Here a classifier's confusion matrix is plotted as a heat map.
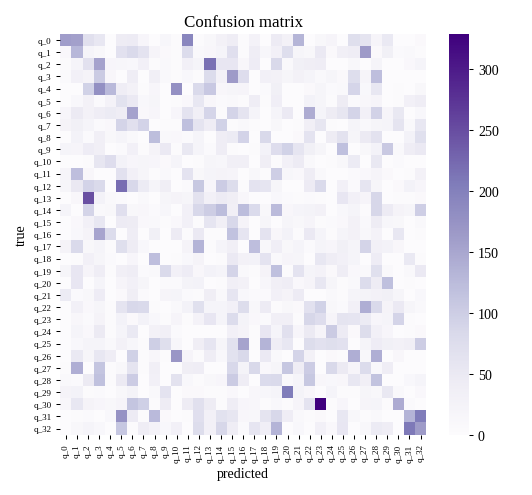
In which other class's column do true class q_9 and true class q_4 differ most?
q_10
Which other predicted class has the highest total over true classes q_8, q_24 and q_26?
q_28
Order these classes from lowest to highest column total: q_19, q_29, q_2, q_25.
q_29, q_25, q_2, q_19
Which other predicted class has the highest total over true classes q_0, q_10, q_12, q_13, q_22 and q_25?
q_2
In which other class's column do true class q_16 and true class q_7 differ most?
q_3
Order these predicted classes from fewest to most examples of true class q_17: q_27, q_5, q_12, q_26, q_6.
q_26, q_6, q_5, q_27, q_12
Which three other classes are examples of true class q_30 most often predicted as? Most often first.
q_23, q_6, q_7
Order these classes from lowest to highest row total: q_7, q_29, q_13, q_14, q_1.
q_29, q_13, q_7, q_1, q_14
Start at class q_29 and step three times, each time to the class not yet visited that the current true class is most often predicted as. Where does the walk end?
q_1
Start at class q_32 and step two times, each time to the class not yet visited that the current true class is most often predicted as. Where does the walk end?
q_5
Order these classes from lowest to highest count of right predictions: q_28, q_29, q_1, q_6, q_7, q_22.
q_29, q_22, q_7, q_28, q_1, q_6
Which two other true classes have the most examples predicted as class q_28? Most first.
q_26, q_3
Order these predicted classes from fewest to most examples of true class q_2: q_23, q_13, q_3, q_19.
q_23, q_19, q_3, q_13
